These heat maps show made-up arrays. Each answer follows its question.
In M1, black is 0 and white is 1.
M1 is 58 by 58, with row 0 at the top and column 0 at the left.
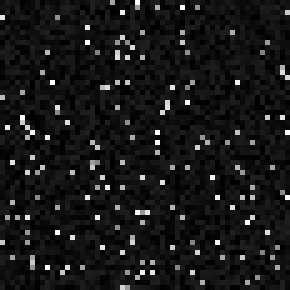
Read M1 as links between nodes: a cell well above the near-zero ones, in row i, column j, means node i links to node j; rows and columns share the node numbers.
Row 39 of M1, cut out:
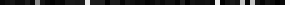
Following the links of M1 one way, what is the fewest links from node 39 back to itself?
2
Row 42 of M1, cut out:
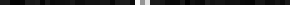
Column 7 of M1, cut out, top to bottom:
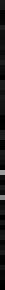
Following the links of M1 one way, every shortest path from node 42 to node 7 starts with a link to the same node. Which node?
node 29
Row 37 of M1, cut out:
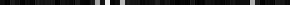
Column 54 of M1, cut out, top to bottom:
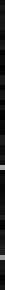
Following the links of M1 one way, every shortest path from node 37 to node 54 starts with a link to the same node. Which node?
node 21
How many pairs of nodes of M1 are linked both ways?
2
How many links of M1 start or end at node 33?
8
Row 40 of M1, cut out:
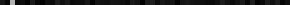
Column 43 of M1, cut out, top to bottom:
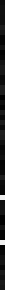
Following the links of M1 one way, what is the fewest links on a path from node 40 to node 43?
6
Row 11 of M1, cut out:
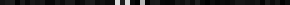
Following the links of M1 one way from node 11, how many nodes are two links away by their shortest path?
10
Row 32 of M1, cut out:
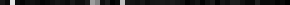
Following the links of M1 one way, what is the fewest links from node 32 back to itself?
4
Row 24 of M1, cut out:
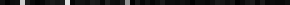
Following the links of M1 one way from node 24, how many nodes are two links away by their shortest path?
3
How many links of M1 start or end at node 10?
6
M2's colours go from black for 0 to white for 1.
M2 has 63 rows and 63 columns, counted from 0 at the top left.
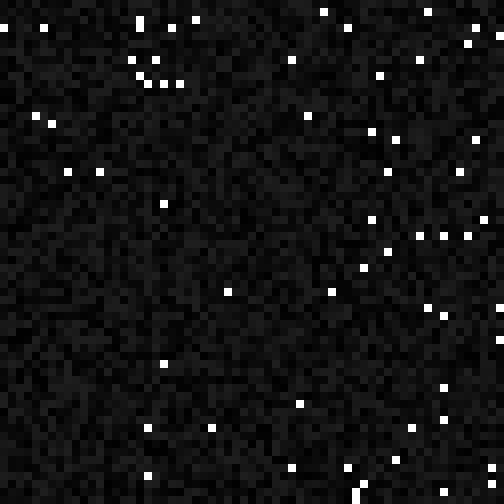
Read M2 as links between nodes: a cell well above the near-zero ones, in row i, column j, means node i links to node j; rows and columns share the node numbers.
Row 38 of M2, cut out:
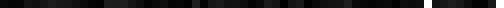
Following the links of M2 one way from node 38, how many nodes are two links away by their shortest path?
4
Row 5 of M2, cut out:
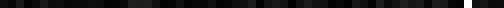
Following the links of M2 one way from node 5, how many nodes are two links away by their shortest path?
3
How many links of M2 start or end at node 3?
6
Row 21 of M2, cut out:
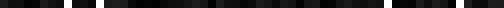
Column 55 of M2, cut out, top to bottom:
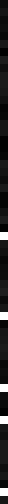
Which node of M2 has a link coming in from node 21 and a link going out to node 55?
node 48
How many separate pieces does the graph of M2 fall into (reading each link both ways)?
12
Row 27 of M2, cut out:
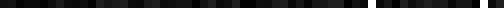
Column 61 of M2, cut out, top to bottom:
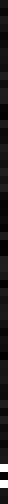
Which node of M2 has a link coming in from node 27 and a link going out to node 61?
node 60
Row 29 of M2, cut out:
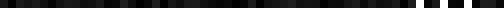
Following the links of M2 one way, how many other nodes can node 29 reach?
9
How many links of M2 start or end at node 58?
5
